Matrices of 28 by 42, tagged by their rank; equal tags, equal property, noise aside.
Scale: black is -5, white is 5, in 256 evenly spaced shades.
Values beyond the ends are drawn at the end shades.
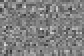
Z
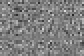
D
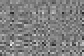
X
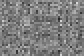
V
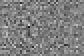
D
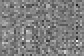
D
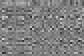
X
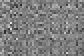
Z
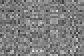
D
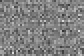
Z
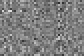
Z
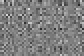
V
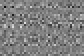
V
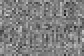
Z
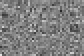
Z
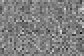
Z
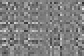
X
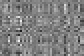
X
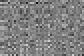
V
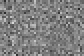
Z
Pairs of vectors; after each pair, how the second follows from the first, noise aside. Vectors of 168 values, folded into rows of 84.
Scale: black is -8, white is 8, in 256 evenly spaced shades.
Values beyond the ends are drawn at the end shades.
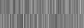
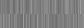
shrunk.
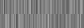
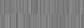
shrunk.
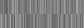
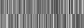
reversed, scaled up.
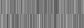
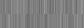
reversed, shrunk.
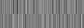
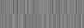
shrunk.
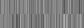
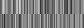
reversed, scaled up.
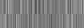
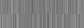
reversed, shrunk.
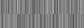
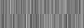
reversed, negated.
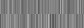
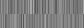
reversed, negated.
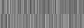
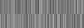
reversed, negated.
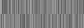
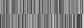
reversed, scaled up.
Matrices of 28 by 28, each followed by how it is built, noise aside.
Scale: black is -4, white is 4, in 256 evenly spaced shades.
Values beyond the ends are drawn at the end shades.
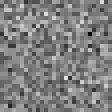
noise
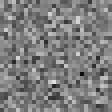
noise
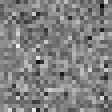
uneven columns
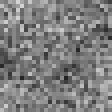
smooth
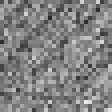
Hankel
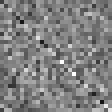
diagonal
